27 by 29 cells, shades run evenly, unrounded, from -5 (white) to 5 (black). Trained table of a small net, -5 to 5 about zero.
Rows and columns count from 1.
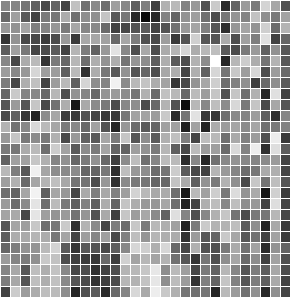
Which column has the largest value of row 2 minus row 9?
15
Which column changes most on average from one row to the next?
18
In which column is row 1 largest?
23
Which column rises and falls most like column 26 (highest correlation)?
24
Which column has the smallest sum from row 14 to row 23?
4
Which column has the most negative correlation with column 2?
25
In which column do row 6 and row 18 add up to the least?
22
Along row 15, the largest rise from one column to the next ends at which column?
19
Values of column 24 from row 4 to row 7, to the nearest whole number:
2 2 -2 -3
